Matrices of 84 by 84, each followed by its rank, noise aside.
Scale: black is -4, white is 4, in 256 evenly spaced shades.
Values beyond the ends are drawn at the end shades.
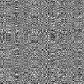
six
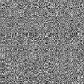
eight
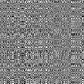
four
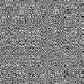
six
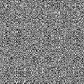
twelve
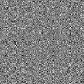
eight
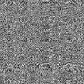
twelve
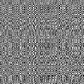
four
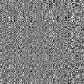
six
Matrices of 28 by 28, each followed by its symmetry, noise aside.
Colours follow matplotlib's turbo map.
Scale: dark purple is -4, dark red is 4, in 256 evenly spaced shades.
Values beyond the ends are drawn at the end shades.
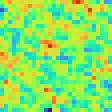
no symmetry.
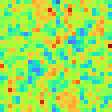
same after a half turn.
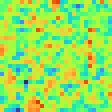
no symmetry.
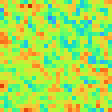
symmetric across the other diagonal.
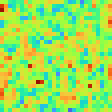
no symmetry.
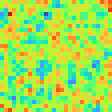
symmetric across the other diagonal.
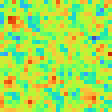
symmetric across the other diagonal.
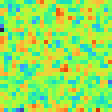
no symmetry.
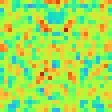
mirrored left to right.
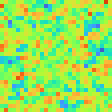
same after a half turn.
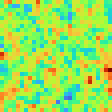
no symmetry.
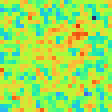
symmetric across the other diagonal.
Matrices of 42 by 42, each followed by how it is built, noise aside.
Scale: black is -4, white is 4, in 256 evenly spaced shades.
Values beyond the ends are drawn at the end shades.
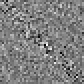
banded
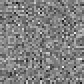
low rank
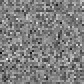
repeating columns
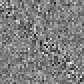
banded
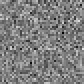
low rank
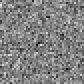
noise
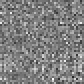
blocks
